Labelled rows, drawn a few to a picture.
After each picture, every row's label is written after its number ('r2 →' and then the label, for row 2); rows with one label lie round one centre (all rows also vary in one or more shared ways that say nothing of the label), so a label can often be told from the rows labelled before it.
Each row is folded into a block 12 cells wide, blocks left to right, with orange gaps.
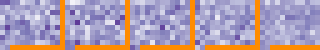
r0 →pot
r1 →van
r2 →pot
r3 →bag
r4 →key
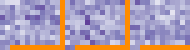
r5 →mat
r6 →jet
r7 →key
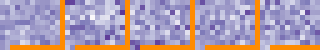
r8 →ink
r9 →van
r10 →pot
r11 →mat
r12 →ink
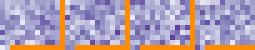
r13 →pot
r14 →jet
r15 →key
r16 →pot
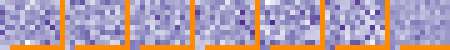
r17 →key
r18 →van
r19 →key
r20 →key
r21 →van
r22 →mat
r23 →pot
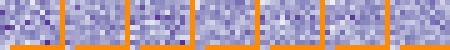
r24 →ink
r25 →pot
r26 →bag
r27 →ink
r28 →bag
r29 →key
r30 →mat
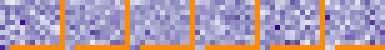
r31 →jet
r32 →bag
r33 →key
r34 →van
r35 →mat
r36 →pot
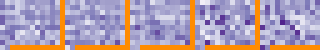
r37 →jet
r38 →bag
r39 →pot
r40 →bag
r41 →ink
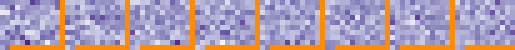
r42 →jet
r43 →mat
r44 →ink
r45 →ink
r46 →bag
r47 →pot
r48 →key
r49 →van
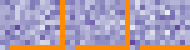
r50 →mat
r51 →ink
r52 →pot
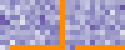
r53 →pot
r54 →pot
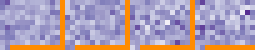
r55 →jet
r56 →jet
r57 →bag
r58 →mat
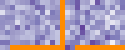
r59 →mat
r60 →key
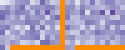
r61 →ink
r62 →jet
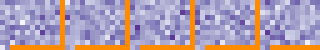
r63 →van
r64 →pot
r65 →jet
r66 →key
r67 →jet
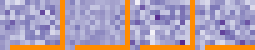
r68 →pot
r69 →van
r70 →ink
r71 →bag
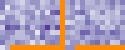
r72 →pot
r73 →van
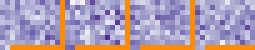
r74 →pot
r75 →jet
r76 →jet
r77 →key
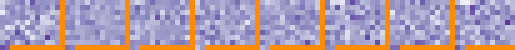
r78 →key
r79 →jet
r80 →bag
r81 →mat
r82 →mat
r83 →jet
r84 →key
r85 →jet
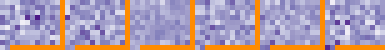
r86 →mat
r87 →bag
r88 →pot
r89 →pot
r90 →key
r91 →key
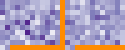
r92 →bag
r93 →jet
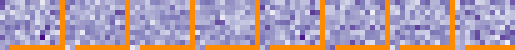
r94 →jet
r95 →mat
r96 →mat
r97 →ink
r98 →jet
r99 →pot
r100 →pot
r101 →pot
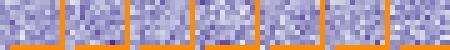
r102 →van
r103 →bag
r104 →bag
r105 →van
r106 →van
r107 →jet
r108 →bag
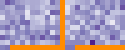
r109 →key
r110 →pot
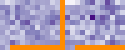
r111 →bag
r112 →pot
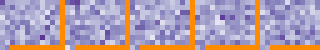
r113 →bag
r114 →bag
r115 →van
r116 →van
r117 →bag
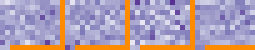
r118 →ink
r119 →key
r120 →jet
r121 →jet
